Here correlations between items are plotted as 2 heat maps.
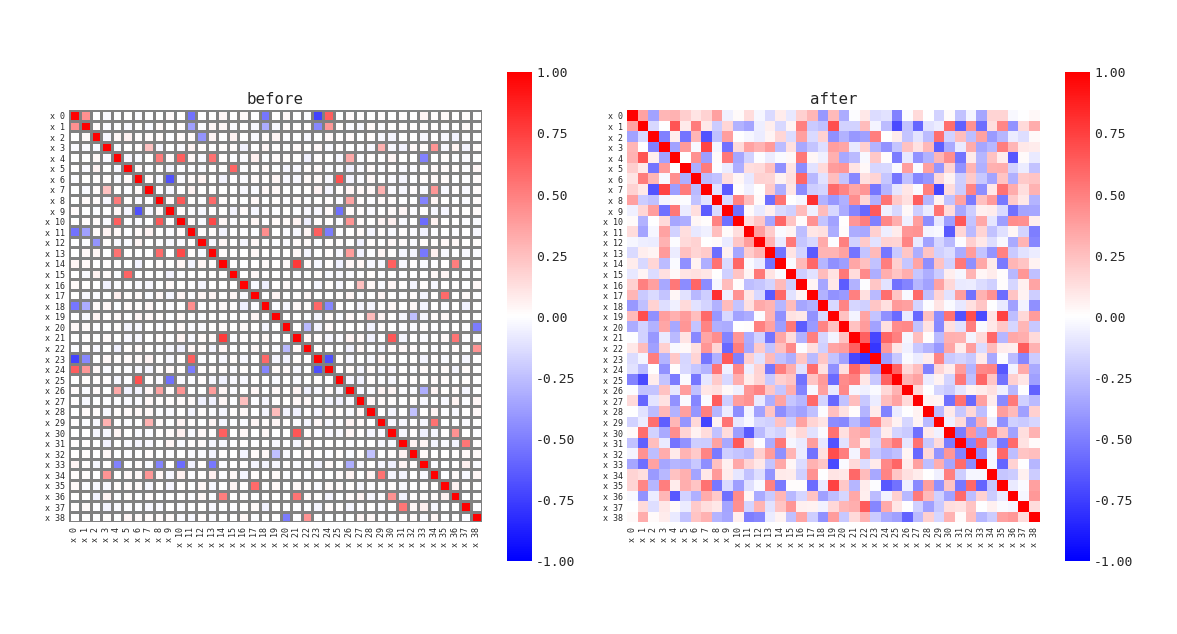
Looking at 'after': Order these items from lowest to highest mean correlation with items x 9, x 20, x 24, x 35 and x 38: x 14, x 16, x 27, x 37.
x 27, x 14, x 16, x 37
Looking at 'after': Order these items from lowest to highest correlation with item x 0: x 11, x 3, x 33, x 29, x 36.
x 33, x 29, x 36, x 11, x 3
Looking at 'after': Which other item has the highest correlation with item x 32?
x 19
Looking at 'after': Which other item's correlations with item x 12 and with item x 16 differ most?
x 20
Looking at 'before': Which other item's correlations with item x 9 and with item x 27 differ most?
x 6
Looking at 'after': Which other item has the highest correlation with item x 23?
x 9
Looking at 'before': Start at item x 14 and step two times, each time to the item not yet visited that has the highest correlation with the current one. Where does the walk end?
x 30
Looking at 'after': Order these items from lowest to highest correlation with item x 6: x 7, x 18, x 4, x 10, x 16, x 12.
x 7, x 18, x 10, x 12, x 4, x 16
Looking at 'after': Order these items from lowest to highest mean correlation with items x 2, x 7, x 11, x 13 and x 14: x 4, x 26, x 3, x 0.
x 4, x 0, x 26, x 3
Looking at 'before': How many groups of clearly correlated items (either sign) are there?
12
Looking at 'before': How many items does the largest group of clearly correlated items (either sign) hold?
6
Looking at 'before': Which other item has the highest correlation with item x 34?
x 29
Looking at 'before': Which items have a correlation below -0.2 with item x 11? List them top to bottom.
x 0, x 1, x 24
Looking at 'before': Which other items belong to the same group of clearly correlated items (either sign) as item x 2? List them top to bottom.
x 12
